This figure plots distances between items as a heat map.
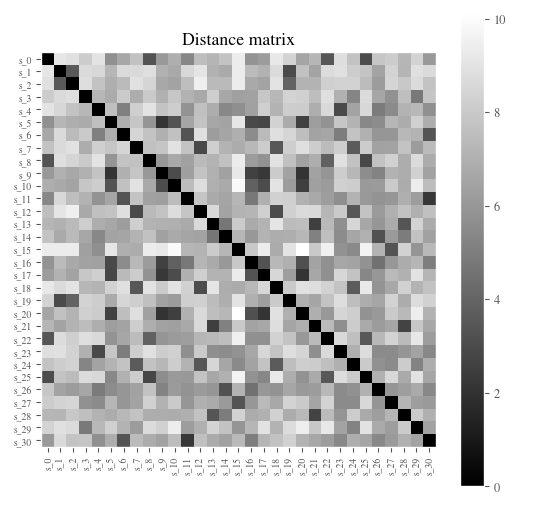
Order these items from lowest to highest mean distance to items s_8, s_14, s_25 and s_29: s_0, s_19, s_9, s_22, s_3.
s_0, s_22, s_9, s_3, s_19
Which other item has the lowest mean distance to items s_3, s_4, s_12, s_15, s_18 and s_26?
s_24
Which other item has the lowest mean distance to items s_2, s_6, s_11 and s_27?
s_30
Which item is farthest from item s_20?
s_15
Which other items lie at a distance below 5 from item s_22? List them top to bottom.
s_0, s_8, s_25
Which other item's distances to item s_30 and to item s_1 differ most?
s_11
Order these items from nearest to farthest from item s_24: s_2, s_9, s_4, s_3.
s_3, s_4, s_9, s_2
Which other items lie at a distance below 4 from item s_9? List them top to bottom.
s_5, s_10, s_16, s_17, s_20
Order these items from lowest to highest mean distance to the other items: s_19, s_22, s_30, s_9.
s_9, s_30, s_22, s_19
